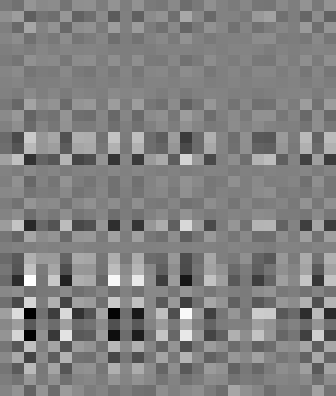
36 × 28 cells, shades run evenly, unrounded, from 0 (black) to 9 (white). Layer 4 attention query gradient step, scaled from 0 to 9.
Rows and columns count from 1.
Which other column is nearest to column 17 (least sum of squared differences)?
1
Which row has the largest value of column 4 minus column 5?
31
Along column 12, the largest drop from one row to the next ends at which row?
29
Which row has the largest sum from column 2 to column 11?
26
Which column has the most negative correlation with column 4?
13
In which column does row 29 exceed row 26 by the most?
16
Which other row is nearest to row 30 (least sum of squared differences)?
2
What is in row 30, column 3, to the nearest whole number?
3
